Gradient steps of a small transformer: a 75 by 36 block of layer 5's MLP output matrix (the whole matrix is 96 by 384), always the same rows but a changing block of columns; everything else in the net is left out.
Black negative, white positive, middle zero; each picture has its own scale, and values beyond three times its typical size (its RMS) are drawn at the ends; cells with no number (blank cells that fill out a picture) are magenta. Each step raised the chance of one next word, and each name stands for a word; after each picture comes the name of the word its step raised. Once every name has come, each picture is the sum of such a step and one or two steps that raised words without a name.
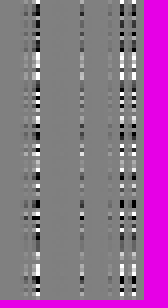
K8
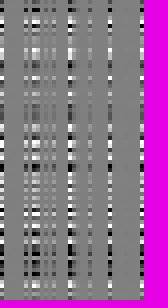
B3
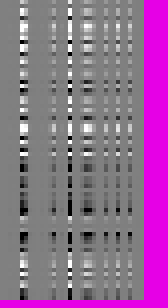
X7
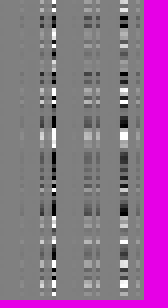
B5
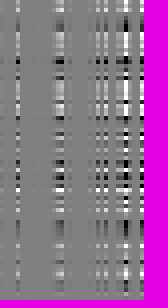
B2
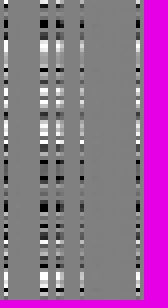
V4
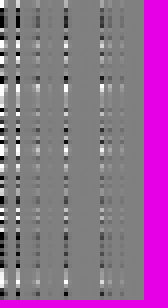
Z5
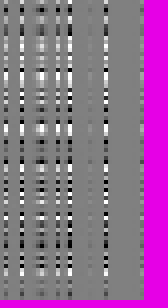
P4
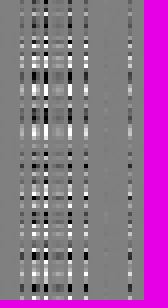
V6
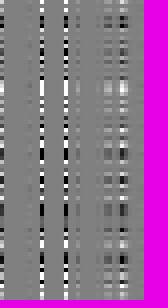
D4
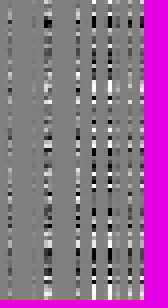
D4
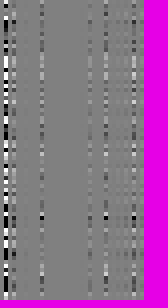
K8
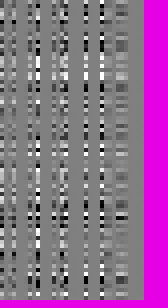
K8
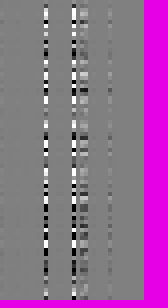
X7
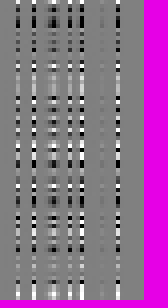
K8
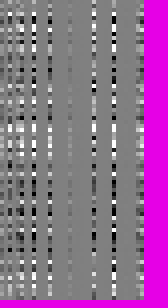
X7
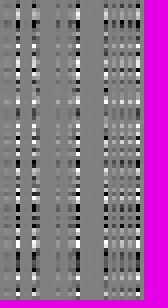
V4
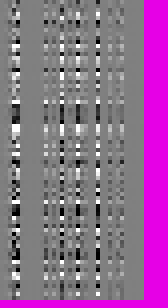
P4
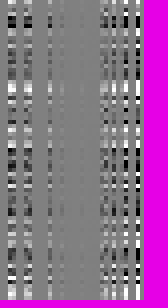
D4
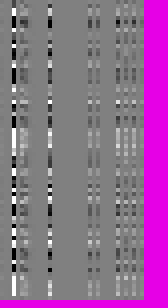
B5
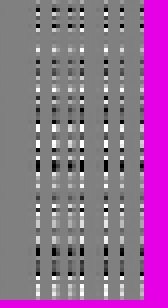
B3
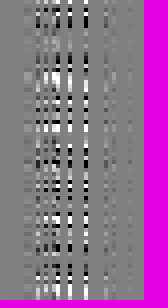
P4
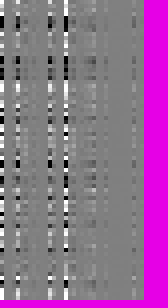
B2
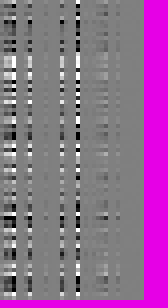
K8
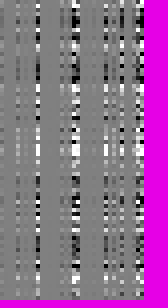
Z5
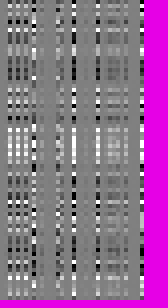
B3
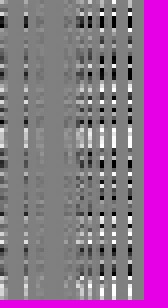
B5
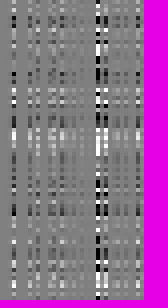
B5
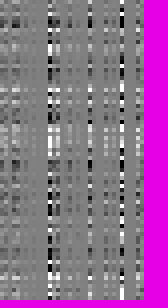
V4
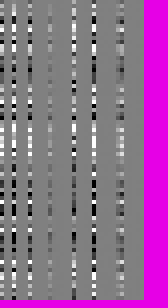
X7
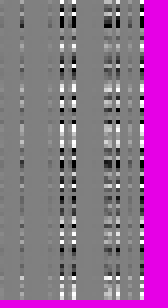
V4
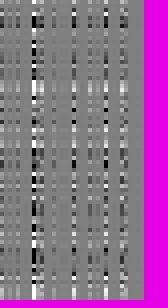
D4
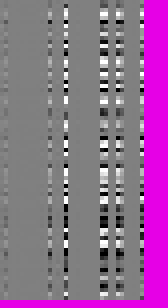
X7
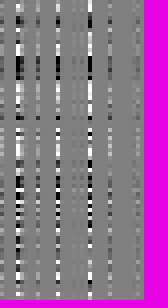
B2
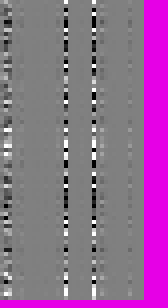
K8
